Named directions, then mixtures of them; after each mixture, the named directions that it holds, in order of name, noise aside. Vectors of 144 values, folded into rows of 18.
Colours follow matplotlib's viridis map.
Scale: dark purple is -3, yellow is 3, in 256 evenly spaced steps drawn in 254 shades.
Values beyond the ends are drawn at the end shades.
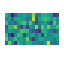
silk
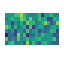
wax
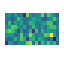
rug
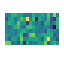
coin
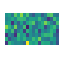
rug, wax.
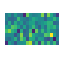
rug.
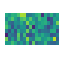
rug, wax.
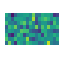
silk.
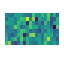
coin, silk.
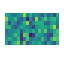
coin, rug.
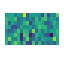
coin, rug.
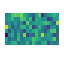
silk, wax.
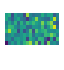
coin, rug.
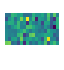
coin.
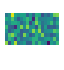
rug, silk.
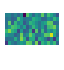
rug.
